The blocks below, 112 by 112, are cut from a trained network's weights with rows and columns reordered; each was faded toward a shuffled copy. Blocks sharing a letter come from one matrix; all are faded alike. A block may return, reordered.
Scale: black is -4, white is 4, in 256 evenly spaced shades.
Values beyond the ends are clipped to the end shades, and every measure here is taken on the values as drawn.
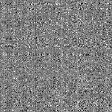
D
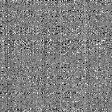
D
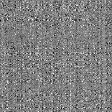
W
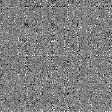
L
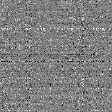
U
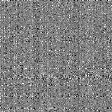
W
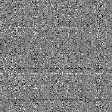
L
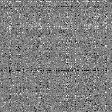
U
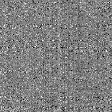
D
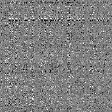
U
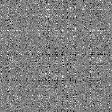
L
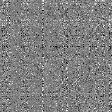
L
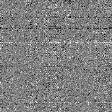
L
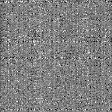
W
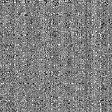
W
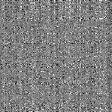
W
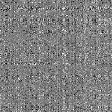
W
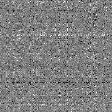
U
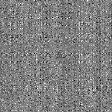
W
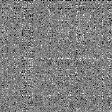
L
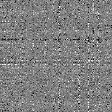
U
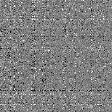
U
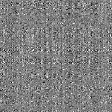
W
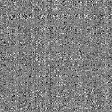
D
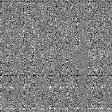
L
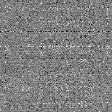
U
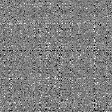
U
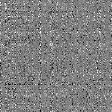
L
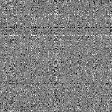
L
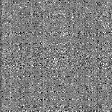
D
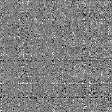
L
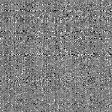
W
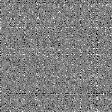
U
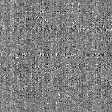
W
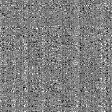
W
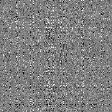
L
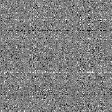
L
